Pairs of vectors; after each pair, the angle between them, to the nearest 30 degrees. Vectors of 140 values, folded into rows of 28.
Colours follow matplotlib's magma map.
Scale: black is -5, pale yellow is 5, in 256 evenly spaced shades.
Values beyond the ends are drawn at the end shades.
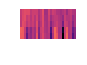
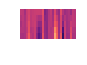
60 degrees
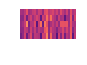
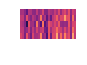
150 degrees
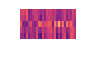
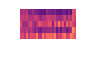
60 degrees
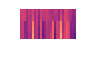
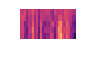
30 degrees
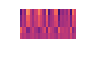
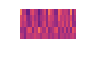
150 degrees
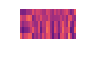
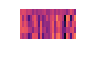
120 degrees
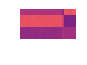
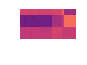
150 degrees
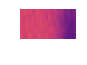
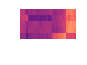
150 degrees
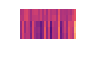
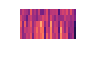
150 degrees
